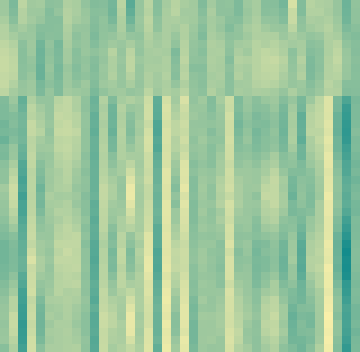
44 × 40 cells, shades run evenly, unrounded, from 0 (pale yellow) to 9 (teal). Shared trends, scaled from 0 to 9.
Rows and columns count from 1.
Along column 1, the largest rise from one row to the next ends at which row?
13
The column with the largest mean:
39
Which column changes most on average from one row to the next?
15
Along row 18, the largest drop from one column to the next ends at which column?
19
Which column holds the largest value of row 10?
5
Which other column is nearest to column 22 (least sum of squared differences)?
10
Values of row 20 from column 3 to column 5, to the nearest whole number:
6 2 4
